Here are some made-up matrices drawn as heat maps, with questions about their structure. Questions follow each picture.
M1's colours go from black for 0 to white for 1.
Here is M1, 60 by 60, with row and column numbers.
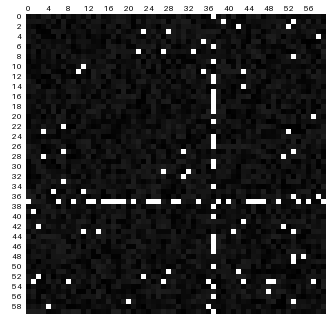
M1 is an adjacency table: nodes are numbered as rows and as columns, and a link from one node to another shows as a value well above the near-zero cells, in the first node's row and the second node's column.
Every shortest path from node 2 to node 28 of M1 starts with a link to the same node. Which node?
node 42
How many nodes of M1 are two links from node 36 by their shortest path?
8
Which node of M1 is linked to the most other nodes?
node 37
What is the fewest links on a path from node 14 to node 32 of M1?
5
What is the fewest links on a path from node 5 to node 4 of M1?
7
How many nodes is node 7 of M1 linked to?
3
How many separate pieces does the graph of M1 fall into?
3
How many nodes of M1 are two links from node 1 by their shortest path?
7
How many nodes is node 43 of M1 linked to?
4
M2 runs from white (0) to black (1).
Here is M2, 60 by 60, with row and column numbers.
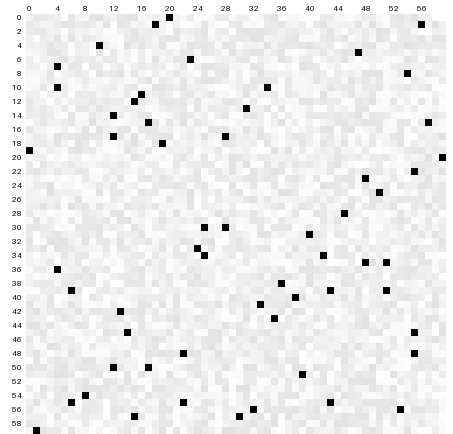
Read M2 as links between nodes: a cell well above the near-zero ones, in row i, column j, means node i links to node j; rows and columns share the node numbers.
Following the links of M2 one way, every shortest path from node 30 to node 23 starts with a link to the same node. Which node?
node 28
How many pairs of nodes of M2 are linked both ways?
5
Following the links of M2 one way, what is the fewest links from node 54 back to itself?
2
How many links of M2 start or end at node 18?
2
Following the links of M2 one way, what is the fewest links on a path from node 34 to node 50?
2
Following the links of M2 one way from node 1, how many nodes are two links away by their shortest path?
3
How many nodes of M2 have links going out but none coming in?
4
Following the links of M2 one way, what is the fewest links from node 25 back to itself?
6
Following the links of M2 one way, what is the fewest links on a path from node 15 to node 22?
5
